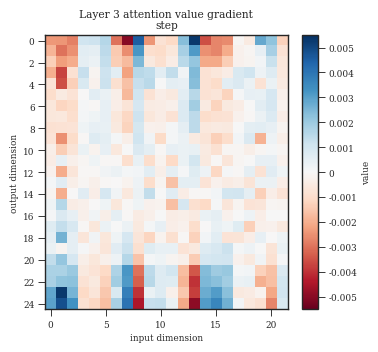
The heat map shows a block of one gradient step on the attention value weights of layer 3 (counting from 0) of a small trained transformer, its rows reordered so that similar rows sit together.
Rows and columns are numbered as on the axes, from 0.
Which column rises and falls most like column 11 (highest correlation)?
9
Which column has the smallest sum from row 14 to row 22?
13
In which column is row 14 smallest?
1
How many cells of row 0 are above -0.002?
13
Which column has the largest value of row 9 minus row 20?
8
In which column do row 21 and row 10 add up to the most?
7
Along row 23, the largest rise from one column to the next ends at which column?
14
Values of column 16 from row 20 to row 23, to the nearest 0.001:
0.001 0.002 0.002 0.002
